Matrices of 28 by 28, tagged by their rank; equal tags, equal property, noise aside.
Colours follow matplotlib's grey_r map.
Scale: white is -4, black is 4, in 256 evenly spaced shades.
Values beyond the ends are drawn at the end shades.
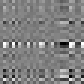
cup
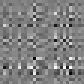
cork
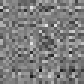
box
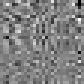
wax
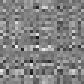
wax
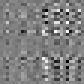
cork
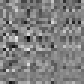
box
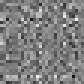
box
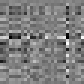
cork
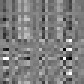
cork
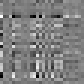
cork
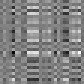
cup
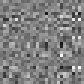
box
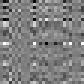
cork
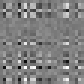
cup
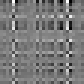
cup
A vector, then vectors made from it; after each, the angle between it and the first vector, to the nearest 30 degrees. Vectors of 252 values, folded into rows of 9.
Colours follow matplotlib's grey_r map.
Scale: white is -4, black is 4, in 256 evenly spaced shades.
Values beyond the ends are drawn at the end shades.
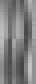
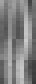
150 degrees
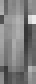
60 degrees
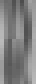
30 degrees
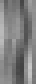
30 degrees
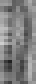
30 degrees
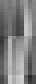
150 degrees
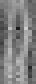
150 degrees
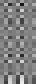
90 degrees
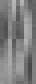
150 degrees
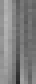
90 degrees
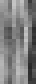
120 degrees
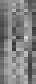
150 degrees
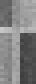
90 degrees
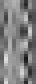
120 degrees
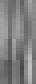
30 degrees
